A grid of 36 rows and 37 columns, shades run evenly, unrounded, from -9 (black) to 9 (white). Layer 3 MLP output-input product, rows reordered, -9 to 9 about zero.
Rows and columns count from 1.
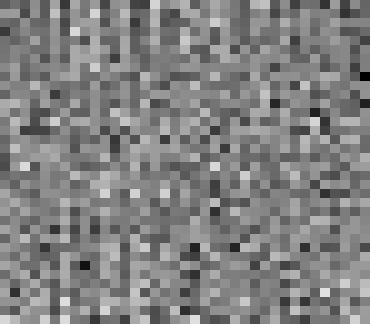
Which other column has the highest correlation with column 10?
13
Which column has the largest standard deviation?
22
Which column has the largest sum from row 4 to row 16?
10
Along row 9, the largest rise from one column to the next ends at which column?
15
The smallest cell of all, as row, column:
9, 37
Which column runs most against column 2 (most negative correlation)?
23
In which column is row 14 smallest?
33
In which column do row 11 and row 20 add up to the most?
25
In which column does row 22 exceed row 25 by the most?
17
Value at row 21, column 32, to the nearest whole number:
-4
